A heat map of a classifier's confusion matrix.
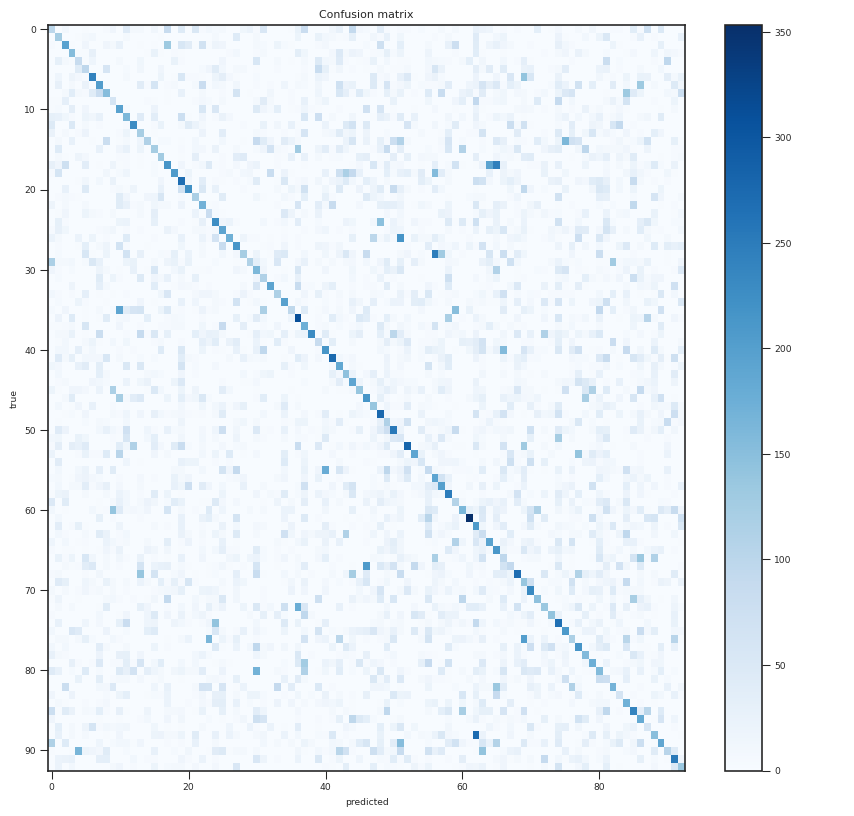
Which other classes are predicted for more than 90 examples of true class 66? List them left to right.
56, 86, 88
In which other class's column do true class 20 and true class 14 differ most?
75
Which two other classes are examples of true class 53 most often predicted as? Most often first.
77, 10
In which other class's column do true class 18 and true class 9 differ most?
56
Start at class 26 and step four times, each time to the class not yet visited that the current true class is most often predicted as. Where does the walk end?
48
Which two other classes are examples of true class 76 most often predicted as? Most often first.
69, 23
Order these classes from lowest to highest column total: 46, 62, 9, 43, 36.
9, 43, 46, 36, 62
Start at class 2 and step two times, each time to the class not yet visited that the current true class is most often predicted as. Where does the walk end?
65
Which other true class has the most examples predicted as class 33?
82
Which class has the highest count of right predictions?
61
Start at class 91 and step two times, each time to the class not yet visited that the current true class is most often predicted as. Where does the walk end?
36
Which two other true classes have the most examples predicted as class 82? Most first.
29, 39
